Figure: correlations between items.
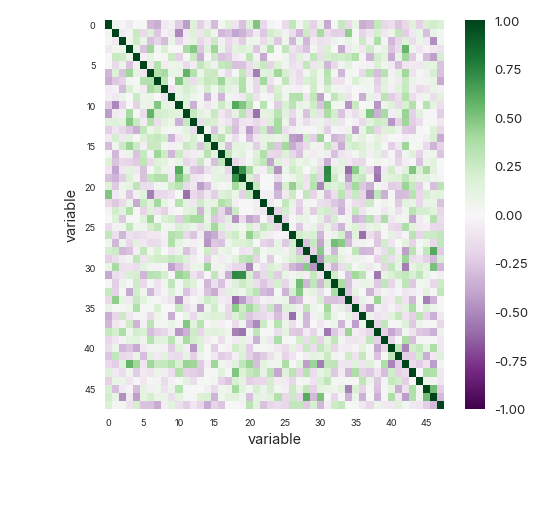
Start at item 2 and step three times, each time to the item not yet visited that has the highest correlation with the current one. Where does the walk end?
1
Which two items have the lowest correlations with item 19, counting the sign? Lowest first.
38, 34
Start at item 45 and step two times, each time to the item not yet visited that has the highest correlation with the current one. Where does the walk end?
28
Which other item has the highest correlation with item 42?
3
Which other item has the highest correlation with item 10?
18
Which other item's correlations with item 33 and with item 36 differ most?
26
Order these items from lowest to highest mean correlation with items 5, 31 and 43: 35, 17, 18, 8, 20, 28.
17, 8, 20, 28, 35, 18
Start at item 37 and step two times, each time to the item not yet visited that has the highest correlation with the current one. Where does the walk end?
6
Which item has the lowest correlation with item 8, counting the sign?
2
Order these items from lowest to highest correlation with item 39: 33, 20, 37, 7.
20, 33, 7, 37
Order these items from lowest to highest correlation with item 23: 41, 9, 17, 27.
17, 27, 41, 9
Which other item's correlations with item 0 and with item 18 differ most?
31
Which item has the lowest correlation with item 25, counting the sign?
33
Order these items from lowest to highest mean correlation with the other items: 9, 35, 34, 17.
34, 17, 9, 35
